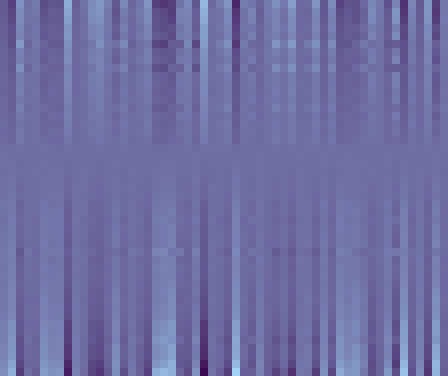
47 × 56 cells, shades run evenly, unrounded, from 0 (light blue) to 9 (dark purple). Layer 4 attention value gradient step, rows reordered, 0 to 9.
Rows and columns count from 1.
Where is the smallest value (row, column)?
47, 30
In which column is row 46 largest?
26
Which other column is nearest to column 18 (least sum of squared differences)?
34
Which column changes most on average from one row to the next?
50
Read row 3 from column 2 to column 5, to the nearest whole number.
6 3 4 4
